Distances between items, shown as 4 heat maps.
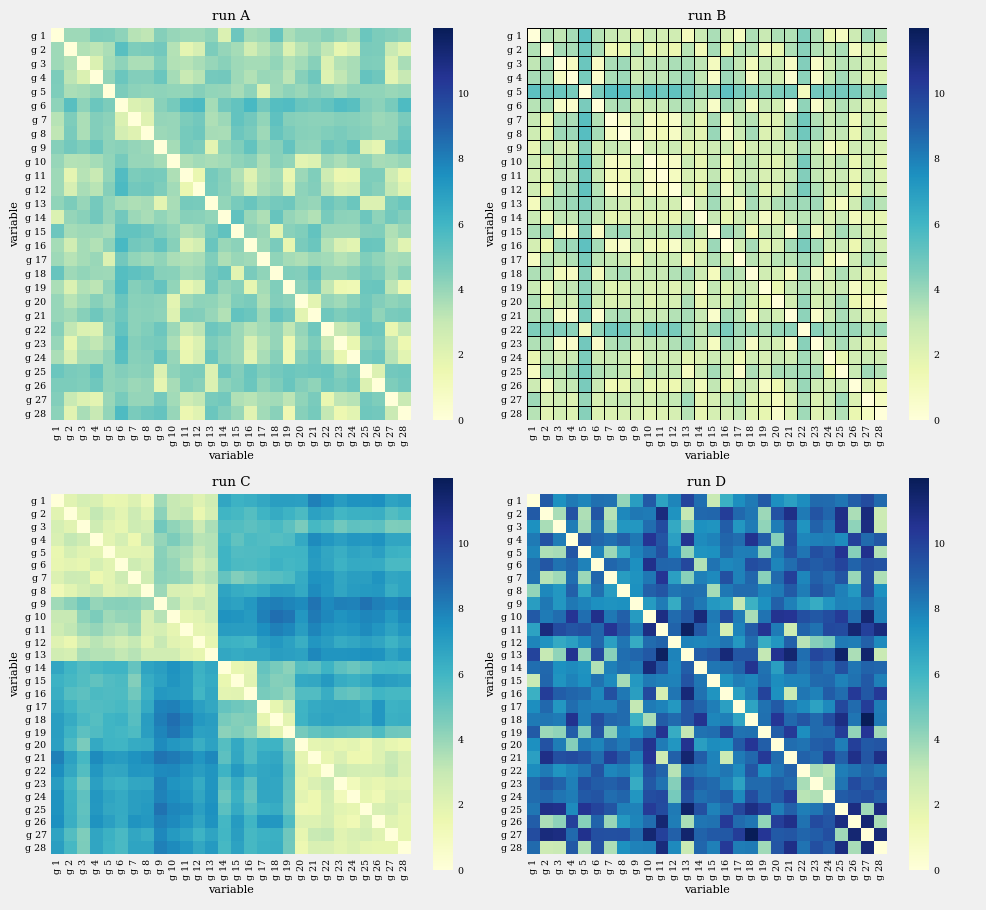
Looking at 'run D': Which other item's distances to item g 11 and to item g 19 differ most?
g 13
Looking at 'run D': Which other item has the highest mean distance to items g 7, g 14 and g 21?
g 10
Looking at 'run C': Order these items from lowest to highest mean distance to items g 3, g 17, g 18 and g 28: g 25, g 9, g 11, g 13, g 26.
g 25, g 26, g 13, g 11, g 9
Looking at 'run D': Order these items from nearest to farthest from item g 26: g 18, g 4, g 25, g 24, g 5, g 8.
g 5, g 8, g 18, g 24, g 4, g 25
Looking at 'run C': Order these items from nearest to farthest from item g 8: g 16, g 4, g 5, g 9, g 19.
g 5, g 4, g 9, g 16, g 19
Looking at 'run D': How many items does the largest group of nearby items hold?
8
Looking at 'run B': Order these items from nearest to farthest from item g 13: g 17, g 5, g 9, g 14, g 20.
g 17, g 9, g 14, g 20, g 5
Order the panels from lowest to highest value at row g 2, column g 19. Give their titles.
run B, run A, run D, run C
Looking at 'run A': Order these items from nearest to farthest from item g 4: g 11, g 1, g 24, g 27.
g 27, g 11, g 24, g 1
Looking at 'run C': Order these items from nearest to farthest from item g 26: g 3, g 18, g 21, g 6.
g 21, g 3, g 6, g 18
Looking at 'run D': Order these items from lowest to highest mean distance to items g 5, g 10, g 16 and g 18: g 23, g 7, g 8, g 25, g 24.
g 7, g 8, g 23, g 24, g 25
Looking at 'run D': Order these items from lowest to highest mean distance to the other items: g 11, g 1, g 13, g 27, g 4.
g 1, g 13, g 4, g 11, g 27
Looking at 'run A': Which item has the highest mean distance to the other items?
g 6
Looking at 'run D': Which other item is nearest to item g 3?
g 28
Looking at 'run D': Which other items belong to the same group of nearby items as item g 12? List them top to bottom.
g 22, g 23, g 24
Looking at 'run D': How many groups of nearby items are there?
9
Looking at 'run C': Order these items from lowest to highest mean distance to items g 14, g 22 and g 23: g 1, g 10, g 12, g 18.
g 18, g 12, g 1, g 10
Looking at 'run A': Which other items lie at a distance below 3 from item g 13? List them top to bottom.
g 9, g 25, g 26
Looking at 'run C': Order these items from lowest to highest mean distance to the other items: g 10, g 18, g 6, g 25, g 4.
g 6, g 4, g 25, g 10, g 18
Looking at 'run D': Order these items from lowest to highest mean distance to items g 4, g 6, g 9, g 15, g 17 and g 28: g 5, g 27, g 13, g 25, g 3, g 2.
g 3, g 5, g 2, g 13, g 25, g 27
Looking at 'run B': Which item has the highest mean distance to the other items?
g 5
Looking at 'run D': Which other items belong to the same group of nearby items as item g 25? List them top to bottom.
g 27
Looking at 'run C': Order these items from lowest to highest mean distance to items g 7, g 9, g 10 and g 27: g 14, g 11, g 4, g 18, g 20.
g 11, g 4, g 20, g 14, g 18
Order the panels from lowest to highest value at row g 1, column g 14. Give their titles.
run A, run B, run C, run D
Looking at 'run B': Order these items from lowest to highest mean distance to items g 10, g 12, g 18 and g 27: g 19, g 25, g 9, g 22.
g 19, g 9, g 25, g 22
